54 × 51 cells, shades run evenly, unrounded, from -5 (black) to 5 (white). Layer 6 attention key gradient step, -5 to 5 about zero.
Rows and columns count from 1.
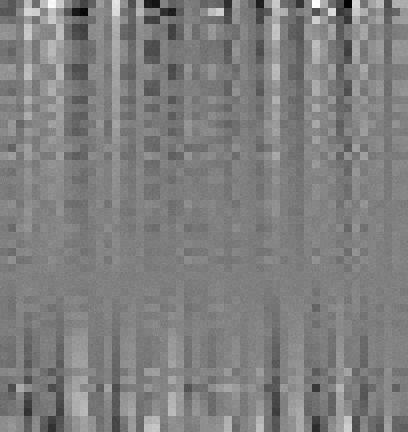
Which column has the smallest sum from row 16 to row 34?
11
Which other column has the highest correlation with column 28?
36
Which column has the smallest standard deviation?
31
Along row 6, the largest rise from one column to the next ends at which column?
45
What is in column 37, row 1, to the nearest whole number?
-1
